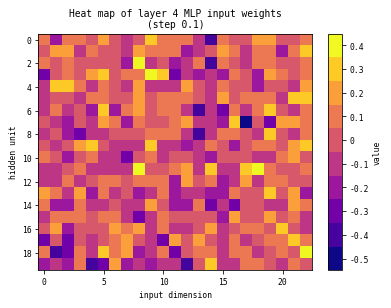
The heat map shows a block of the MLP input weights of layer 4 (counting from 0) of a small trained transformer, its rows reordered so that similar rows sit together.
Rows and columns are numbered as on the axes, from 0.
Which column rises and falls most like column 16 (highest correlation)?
5
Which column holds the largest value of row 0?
9
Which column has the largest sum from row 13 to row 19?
21
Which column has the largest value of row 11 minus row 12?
18
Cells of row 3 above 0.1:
5
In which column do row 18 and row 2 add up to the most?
22
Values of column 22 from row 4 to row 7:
0.2 0.3 0.1 0.1
